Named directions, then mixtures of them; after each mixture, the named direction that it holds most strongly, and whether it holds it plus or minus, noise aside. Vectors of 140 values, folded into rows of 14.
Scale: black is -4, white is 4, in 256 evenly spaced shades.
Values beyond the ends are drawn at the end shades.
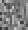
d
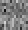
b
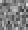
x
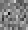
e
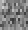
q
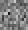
e, plus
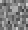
x, plus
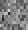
e, plus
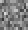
x, plus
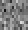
b, plus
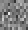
e, minus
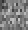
q, minus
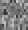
b, plus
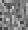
d, plus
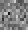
e, plus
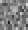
x, plus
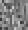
d, plus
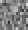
x, plus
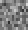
x, plus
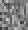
d, plus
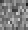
x, minus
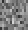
d, plus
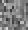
d, minus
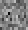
e, plus
